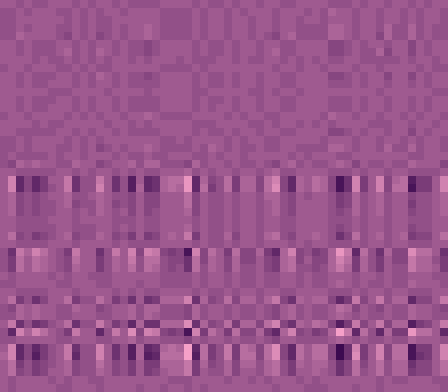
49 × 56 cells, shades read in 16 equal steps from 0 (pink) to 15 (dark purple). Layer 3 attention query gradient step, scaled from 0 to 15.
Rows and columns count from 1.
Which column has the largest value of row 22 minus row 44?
24
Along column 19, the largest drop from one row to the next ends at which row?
42
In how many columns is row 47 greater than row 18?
25
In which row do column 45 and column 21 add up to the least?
45
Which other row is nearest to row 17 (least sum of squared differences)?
6
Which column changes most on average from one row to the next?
43
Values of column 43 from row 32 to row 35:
1 3 4 7
